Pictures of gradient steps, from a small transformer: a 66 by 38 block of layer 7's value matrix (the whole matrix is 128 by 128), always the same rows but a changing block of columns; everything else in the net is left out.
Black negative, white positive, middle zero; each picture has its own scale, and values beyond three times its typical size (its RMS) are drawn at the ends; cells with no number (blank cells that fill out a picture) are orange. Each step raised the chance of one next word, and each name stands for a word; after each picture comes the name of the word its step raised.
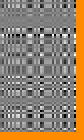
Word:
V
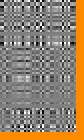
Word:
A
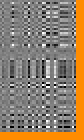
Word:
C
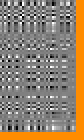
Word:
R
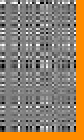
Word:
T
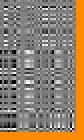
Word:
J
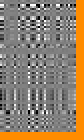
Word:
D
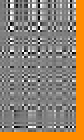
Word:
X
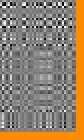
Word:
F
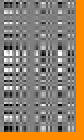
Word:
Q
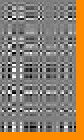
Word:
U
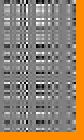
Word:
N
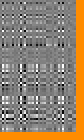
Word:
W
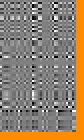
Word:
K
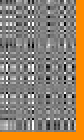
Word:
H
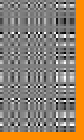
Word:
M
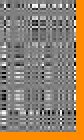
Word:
D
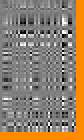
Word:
M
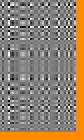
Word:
F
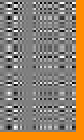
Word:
K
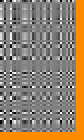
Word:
N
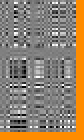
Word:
C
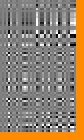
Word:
M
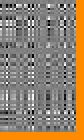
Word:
D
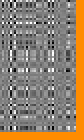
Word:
Q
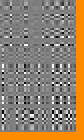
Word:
W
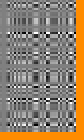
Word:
M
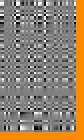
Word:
R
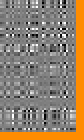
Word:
V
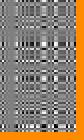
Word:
A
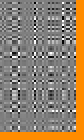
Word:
K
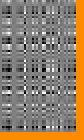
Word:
U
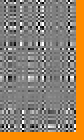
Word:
A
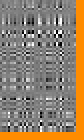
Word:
M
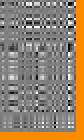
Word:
F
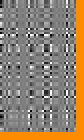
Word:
V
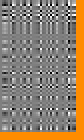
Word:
R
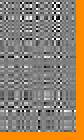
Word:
K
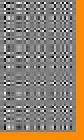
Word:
K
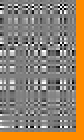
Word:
J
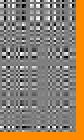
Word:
X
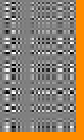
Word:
U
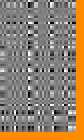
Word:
Q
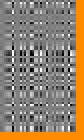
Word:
Q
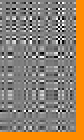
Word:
K
